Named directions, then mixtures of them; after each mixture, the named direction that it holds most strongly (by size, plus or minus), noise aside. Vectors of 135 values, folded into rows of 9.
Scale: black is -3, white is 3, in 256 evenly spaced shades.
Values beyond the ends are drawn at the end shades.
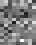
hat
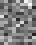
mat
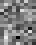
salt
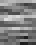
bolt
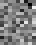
mat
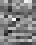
mat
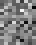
hat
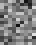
mat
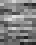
bolt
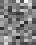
mat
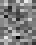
salt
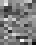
hat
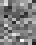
hat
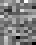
salt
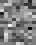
salt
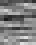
bolt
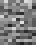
mat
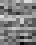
bolt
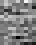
bolt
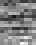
bolt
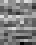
bolt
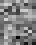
salt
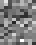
hat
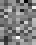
salt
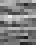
bolt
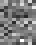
hat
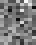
mat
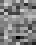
salt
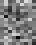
salt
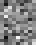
salt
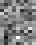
salt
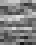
bolt
